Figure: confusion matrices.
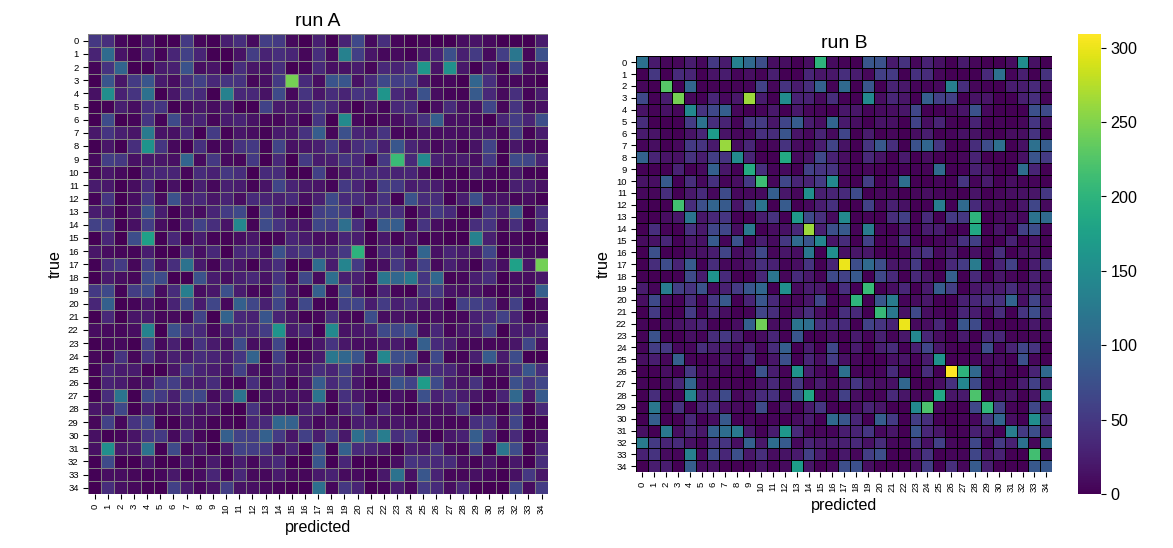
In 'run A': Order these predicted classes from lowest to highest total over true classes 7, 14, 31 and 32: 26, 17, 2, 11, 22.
2, 26, 22, 11, 17
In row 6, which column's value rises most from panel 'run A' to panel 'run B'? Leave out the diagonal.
12
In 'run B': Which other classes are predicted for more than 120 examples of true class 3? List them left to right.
9, 12, 19
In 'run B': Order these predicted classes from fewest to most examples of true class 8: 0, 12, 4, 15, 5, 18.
18, 5, 4, 15, 0, 12
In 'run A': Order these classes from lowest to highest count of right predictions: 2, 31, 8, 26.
8, 26, 2, 31
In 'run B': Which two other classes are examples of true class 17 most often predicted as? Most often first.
28, 19
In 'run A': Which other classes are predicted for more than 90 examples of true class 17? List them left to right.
7, 19, 32, 34
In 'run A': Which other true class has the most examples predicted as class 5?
18
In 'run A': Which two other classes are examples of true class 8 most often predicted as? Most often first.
4, 23
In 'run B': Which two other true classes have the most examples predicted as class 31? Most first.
20, 17
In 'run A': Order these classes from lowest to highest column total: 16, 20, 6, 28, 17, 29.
28, 16, 6, 29, 20, 17
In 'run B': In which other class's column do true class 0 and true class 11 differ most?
15
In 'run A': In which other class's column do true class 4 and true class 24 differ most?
1
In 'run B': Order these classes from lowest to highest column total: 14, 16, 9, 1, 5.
5, 1, 16, 9, 14
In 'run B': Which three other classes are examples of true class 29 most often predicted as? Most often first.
24, 23, 1
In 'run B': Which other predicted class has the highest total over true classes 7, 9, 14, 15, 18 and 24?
6
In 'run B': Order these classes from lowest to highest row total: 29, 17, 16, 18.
16, 18, 29, 17
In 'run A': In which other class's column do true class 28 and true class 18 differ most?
24
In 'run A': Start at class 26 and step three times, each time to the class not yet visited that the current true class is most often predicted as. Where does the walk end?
23
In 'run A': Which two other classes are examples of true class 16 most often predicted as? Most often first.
20, 25
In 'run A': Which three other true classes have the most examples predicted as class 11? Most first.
14, 27, 20
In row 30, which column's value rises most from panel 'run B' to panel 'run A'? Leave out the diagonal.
22
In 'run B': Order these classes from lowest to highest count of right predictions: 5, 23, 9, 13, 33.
5, 23, 13, 9, 33
